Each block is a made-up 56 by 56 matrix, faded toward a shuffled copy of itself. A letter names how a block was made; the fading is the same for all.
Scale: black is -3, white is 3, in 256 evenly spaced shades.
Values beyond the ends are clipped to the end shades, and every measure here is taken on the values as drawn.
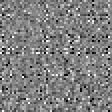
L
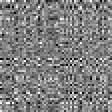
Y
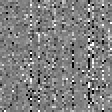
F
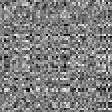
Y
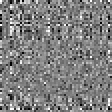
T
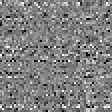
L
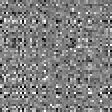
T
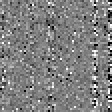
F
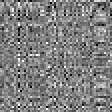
T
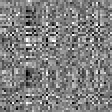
T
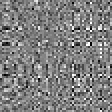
T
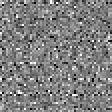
L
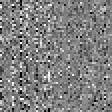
F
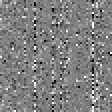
F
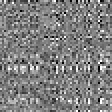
T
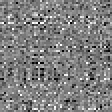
L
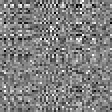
Y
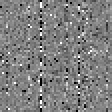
F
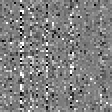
F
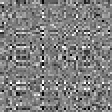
T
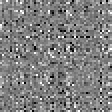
L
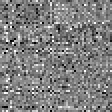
L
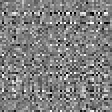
Y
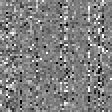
F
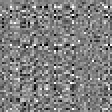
T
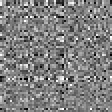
T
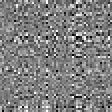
Y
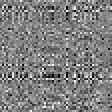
Y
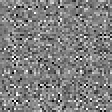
L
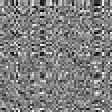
Y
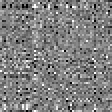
L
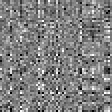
Y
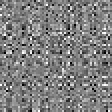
T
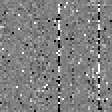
F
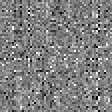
L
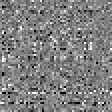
L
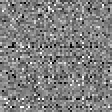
L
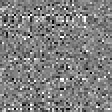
L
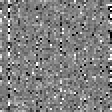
F
